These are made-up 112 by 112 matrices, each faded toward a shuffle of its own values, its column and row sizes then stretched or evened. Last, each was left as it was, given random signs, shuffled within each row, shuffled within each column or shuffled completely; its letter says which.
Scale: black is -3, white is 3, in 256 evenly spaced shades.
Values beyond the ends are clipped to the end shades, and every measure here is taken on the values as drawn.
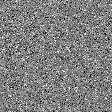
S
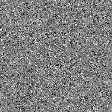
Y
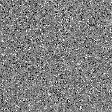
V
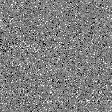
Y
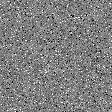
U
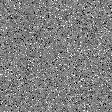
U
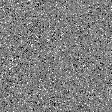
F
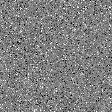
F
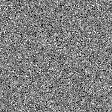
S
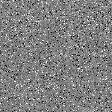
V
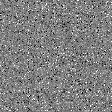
Y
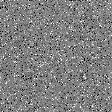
Y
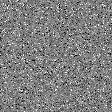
S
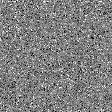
S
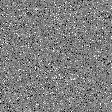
U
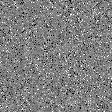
F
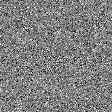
V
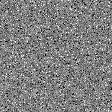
U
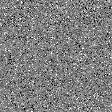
V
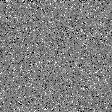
S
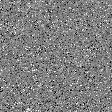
S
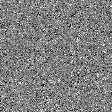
V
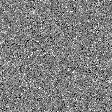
F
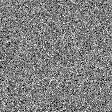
S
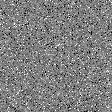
U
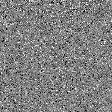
V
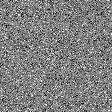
S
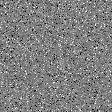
U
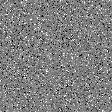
F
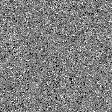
F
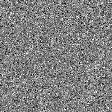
V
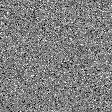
U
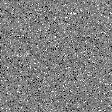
V
